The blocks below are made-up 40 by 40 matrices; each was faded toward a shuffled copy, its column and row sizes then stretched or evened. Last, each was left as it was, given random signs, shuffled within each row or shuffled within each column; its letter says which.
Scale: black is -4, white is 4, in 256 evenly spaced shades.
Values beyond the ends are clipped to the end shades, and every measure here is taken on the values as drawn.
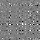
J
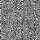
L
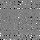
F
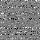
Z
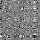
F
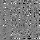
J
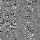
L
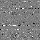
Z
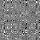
F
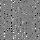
L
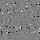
Z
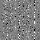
L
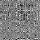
F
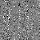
L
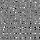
F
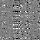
F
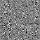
L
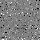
Z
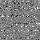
Z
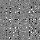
J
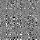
J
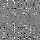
J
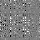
F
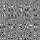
F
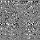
J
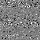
Z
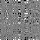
F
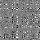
F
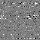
Z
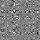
F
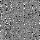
L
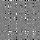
J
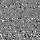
Z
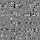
J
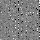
L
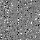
L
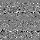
Z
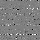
Z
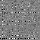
J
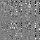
J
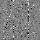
L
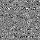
Z
